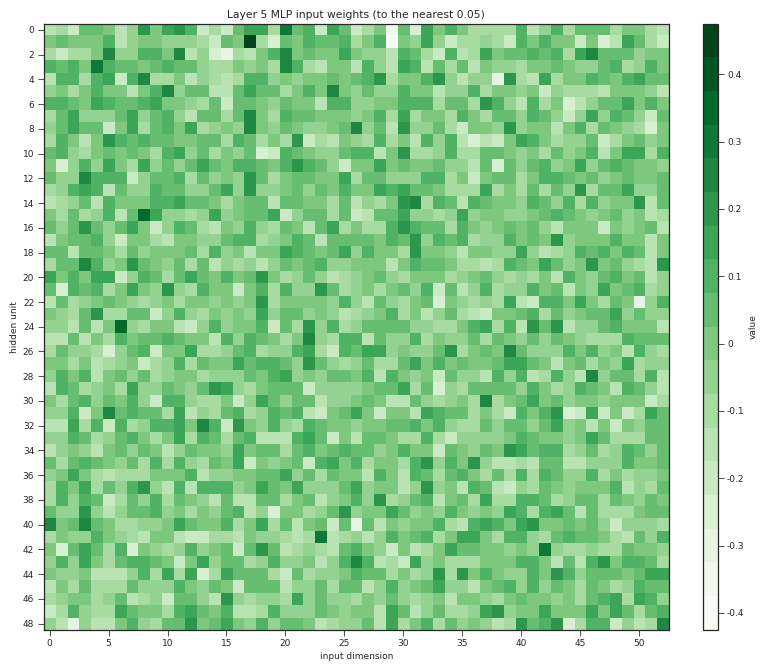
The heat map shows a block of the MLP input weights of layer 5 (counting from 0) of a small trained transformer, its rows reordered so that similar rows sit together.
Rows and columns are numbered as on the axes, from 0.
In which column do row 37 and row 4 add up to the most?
8
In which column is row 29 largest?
14
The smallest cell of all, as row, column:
1, 29
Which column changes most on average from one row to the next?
12
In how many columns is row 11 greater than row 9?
31
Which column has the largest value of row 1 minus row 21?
17
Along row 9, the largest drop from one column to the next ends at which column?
22
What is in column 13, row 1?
-0.1
